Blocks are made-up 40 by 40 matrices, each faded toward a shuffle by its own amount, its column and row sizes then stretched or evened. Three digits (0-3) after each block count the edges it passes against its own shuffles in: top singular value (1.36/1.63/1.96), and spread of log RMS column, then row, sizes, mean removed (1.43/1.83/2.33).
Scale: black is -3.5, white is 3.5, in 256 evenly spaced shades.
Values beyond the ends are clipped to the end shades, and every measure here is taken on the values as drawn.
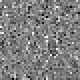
0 0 0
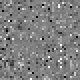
0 2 1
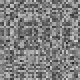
3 1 0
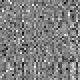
3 1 0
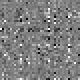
1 2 2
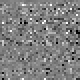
0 1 3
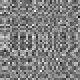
3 0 2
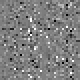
1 2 0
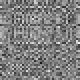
3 1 1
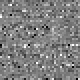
0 0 3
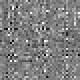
2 2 2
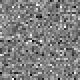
0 1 2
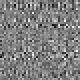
3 1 3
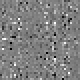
1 2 0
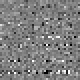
1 1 3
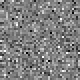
1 0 0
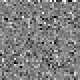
0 1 2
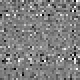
1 1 3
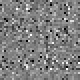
0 1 2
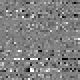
2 0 3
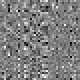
3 3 0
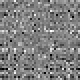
3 2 2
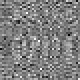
3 1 1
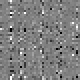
2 3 1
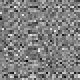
3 0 2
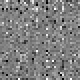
1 2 2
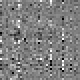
2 3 1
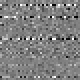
3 0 3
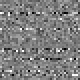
0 0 3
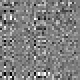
3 3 2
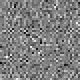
3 1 0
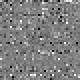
0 1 3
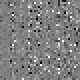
0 3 0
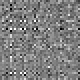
3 2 2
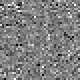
1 0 1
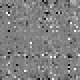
0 1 2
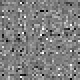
0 2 2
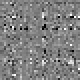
1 3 2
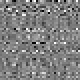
3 1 3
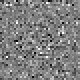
0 1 1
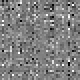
1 3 2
